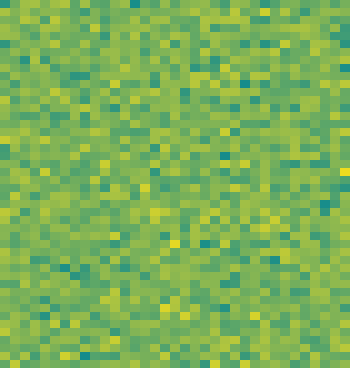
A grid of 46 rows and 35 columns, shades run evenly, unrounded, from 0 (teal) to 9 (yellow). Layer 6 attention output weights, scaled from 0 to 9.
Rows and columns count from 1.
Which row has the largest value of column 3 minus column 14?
1
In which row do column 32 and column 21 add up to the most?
7
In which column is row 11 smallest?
25
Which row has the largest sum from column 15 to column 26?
27
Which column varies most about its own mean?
35
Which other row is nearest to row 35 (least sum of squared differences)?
32
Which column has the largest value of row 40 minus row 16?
26
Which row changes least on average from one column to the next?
16
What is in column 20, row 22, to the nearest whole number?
3
